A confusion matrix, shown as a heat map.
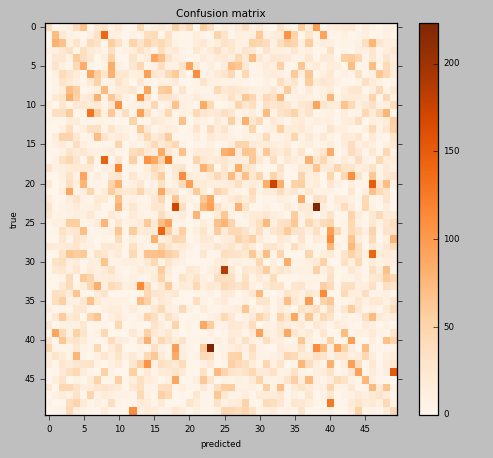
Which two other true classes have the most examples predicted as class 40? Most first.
48, 27
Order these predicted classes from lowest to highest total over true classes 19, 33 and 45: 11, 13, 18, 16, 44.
11, 44, 16, 18, 13
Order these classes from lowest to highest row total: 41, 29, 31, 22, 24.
24, 22, 31, 41, 29
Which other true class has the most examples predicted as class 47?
6
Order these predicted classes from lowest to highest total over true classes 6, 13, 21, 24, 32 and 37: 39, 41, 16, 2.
41, 39, 2, 16
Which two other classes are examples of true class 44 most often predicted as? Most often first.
49, 24
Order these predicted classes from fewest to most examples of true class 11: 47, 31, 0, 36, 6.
0, 36, 47, 31, 6
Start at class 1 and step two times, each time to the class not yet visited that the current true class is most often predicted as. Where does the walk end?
14
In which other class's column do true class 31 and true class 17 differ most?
25
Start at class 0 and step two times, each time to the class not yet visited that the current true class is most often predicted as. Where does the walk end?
22
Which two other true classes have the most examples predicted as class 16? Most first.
26, 21
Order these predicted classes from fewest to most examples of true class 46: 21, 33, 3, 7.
21, 7, 3, 33
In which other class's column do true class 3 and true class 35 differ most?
37
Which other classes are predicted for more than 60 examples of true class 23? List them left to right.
10, 18, 22, 27, 38
